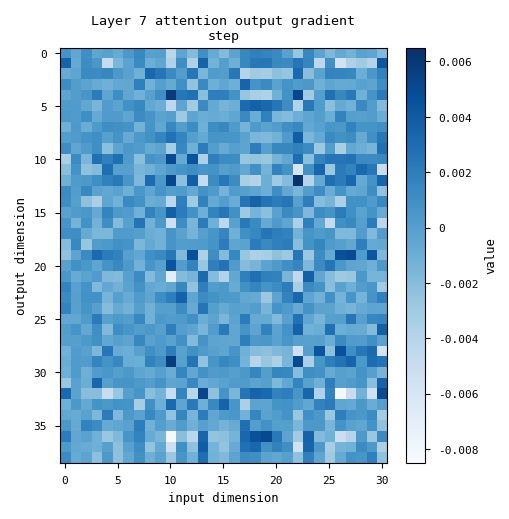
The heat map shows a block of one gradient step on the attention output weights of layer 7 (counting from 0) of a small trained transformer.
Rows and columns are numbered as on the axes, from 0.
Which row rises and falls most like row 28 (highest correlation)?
11
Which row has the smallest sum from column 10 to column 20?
19
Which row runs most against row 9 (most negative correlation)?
28
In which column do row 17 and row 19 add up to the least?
13
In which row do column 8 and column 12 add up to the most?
12
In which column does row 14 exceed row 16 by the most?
30
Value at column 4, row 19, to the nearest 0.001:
0.002
